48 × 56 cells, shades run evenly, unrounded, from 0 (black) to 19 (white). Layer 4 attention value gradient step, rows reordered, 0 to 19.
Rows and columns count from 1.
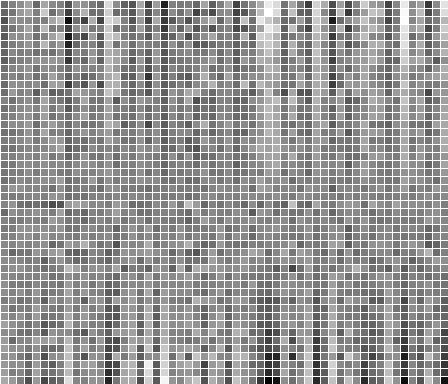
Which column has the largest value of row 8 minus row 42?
51
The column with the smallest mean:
9
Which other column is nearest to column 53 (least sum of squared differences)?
47
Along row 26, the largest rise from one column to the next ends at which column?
37
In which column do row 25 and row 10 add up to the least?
19
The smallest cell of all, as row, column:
48, 34
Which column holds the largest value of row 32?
54
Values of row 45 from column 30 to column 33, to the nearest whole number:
14 13 10 8
